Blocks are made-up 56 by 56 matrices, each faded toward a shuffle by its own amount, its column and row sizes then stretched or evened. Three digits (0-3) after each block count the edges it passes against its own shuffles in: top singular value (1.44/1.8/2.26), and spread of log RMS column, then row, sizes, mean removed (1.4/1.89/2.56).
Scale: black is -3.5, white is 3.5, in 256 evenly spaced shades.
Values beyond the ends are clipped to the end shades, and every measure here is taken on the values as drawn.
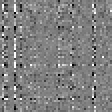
3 3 2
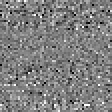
0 0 2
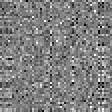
3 2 0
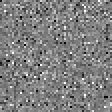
0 1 1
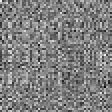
3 2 0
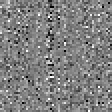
0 3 0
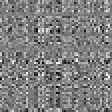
3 3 3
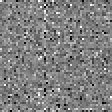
1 2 1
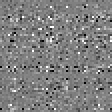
0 2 3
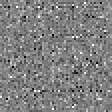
1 1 1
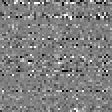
2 1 3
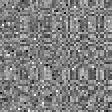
3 0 0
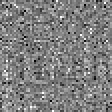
2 1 0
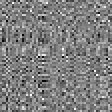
3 2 1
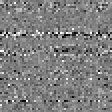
2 1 3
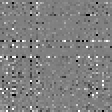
2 2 3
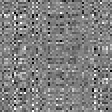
3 3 2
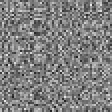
3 1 1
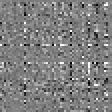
2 3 3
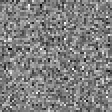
2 1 1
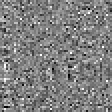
1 1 0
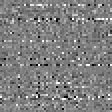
1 1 3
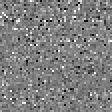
0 0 2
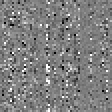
0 3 1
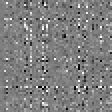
1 3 2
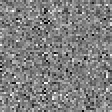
1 1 1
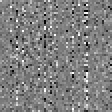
1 3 0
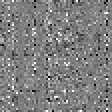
1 3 2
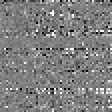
2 2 3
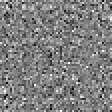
2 2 0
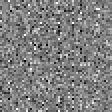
1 2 0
